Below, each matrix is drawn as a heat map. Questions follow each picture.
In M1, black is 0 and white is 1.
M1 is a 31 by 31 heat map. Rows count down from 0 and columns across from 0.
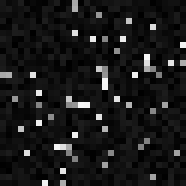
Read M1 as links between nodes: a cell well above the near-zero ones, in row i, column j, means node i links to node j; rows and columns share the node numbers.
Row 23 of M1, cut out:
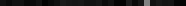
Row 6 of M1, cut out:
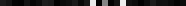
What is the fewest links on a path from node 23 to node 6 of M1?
4
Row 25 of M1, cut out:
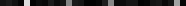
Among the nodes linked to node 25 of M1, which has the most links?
node 11
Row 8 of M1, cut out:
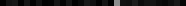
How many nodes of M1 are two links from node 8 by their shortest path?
1
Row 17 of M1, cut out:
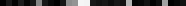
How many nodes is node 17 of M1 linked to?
7
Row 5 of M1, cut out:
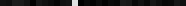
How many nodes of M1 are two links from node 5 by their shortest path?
5
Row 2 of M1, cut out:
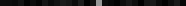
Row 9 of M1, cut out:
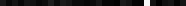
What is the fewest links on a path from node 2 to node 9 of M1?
4
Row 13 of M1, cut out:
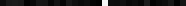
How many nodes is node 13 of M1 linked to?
1
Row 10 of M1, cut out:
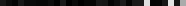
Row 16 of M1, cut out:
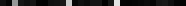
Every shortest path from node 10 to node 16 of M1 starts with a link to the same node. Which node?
node 24
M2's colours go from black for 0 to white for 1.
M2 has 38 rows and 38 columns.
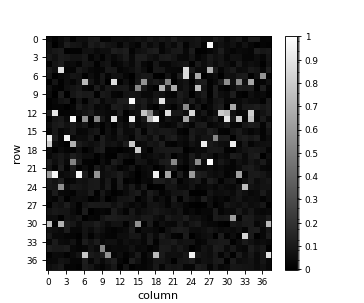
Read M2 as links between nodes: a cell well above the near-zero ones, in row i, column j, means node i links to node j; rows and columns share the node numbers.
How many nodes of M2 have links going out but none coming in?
5
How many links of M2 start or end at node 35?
5
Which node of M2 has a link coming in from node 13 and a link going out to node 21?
node 8
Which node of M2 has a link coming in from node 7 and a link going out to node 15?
node 30
